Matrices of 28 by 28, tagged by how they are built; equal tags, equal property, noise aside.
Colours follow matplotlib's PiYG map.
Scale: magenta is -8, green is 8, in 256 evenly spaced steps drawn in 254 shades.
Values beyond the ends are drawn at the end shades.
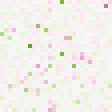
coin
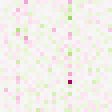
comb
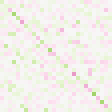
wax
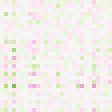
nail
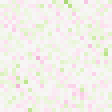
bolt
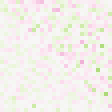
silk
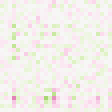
nail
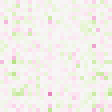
nail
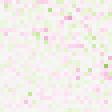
silk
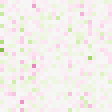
comb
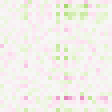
nail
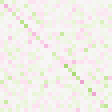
wax
